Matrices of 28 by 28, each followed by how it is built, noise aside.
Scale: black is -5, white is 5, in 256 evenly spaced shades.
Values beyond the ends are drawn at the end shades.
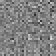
low rank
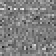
uneven rows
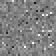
sparse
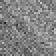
Toeplitz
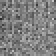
blocks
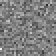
noise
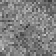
smooth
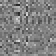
low rank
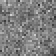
smooth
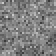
smooth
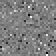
sparse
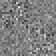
block diagonal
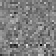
low rank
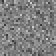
noise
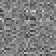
low rank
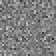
noise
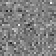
uneven rows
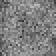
smooth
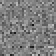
uneven rows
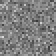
noise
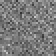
Toeplitz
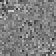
block diagonal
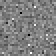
sparse
